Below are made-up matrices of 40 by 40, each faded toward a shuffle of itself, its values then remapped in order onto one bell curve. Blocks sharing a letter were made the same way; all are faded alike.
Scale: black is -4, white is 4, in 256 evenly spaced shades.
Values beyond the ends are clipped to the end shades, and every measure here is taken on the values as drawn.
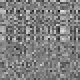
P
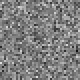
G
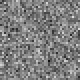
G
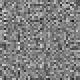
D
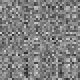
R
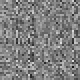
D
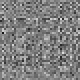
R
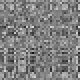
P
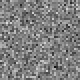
G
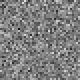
G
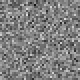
G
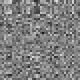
R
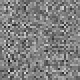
D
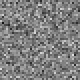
G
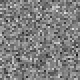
G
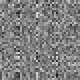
D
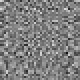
R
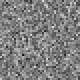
G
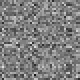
R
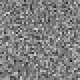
G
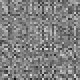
R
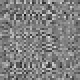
P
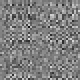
P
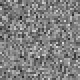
G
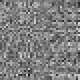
R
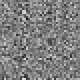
D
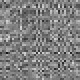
P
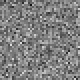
G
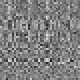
P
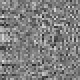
D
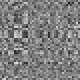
P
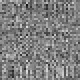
D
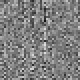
D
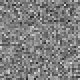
G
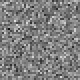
G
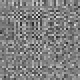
P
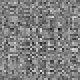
R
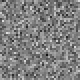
G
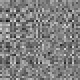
P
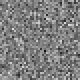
G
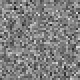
G
